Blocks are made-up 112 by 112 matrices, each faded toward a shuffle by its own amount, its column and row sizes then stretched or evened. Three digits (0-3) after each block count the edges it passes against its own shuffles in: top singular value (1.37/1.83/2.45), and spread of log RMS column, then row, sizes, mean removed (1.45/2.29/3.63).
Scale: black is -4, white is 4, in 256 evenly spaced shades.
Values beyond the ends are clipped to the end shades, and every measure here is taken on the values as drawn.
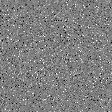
1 0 1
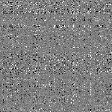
2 2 2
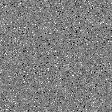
0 0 1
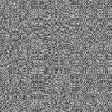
3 1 0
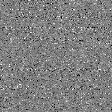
1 0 2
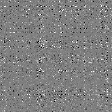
1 2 2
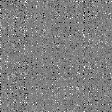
1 2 2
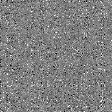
1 2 1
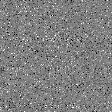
1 0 1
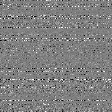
2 1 3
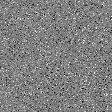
0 0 1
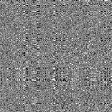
3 2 2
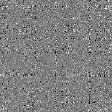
1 2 2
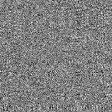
2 1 1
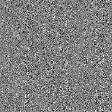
1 2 0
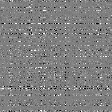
2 2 3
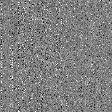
1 2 0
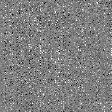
1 2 1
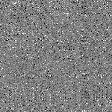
2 0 1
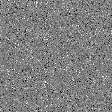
1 1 0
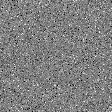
0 0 0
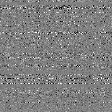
1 1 3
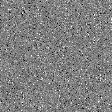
0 1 0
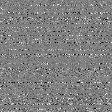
1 0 3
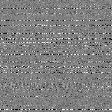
3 0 3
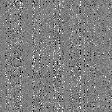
2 3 1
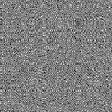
3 0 1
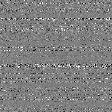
1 0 3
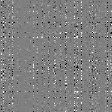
1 3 2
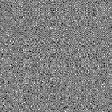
3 0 1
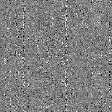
2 2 0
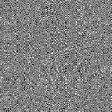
3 2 0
